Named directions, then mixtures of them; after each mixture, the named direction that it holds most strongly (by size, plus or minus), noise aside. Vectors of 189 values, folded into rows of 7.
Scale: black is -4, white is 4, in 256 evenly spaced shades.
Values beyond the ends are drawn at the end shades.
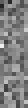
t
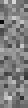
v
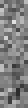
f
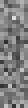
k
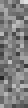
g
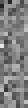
t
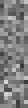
t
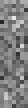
v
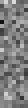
v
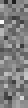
v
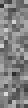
f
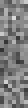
k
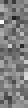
v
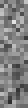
f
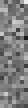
g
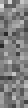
t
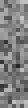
k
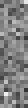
g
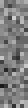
k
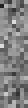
f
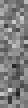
f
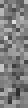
f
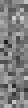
k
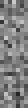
v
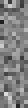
t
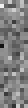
t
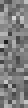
k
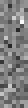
k
